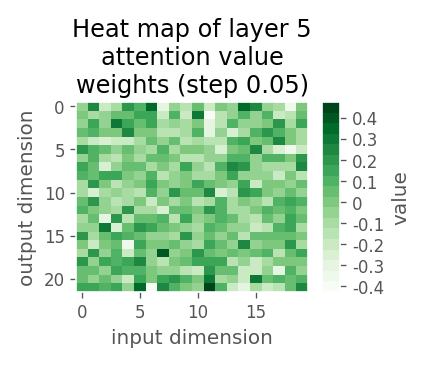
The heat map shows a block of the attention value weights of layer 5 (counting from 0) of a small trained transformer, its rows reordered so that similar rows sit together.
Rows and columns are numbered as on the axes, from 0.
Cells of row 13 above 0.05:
5
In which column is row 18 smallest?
15
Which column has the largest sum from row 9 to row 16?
18
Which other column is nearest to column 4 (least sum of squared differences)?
0
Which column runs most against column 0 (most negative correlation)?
6
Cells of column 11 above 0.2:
3
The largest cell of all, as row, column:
21, 11
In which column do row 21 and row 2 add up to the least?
14
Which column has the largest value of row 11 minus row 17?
17
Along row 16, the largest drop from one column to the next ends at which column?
4
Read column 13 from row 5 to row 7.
0 0.1 0.25
